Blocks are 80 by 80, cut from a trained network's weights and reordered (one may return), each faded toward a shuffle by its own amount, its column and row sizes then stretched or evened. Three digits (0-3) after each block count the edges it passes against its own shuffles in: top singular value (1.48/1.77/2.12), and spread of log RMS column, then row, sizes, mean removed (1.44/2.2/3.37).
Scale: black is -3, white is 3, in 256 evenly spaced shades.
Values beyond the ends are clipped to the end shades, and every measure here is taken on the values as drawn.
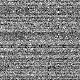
3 1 0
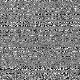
0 0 3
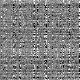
3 3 0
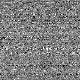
0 0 2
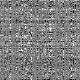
2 3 1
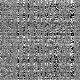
3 3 0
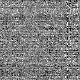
2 2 0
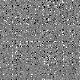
0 2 2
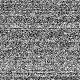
2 0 0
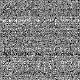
2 2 1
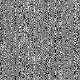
0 3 0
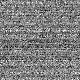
2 0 1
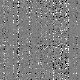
0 3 1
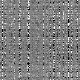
3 3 0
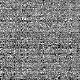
2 2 1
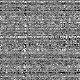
3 2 2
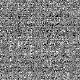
1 2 1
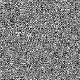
2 1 1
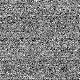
0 0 1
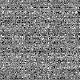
1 2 2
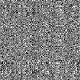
3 1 1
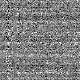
2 2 1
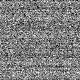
1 0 0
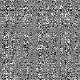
0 3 2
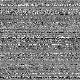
2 0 3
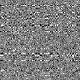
3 0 2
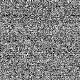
0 0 1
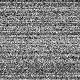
3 0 0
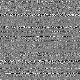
1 0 3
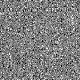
2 1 0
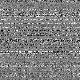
1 0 3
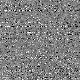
1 1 2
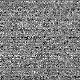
1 1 2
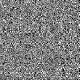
2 1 1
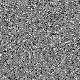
1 0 0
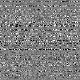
0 1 3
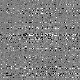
1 2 3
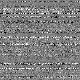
1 0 3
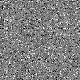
1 0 1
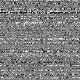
2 0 3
